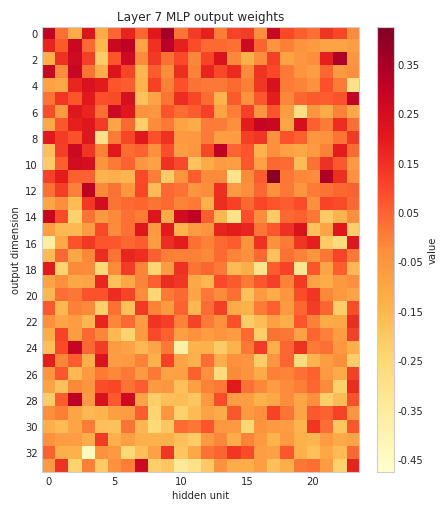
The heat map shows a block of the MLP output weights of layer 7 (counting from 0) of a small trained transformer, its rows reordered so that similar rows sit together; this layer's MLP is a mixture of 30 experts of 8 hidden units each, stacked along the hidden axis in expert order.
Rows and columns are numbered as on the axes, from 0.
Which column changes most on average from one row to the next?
0
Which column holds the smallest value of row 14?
14
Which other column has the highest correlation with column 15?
9
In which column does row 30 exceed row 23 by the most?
6
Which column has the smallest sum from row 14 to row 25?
21
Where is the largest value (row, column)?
11, 17
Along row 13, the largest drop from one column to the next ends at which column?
5
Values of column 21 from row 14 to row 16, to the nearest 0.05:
-0.2 -0.1 -0.2
